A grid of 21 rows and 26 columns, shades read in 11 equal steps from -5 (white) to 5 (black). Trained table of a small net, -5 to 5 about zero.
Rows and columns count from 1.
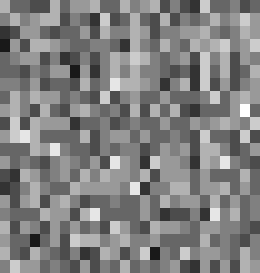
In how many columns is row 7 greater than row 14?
14
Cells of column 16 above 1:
4
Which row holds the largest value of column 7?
5
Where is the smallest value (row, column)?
9, 25
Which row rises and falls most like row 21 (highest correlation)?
11
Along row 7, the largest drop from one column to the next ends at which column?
21
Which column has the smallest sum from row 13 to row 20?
12
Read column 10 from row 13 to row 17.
-1 0 -1 1 -4
